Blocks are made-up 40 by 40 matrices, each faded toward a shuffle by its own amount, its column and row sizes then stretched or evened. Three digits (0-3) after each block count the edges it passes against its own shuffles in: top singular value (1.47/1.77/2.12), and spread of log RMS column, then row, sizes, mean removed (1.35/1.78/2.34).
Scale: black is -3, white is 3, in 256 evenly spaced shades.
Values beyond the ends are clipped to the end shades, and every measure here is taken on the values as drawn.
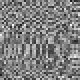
3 0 1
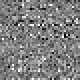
1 1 2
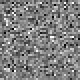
1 1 1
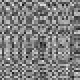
3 0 2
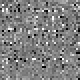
0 2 2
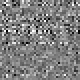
2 0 3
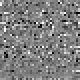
1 1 3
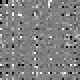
0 3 3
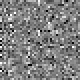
1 2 0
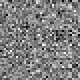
2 0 1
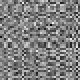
3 3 0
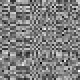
3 0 2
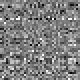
2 0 2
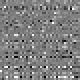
3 1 3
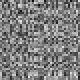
3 2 1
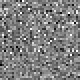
1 0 1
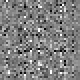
0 3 2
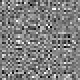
3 2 1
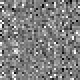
1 2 0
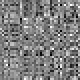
3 3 1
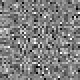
2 0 0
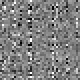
2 3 1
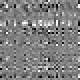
3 3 3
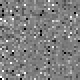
0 2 0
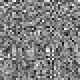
2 0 1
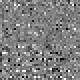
0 0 3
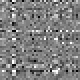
3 2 3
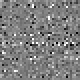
0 2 3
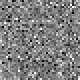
1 0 0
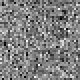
1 0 0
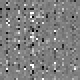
0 3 1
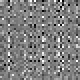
3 3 2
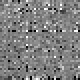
1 2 3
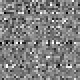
1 0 3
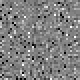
0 1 0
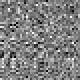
2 1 0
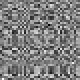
3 1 3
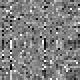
2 2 0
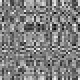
3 2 2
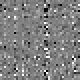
0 3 2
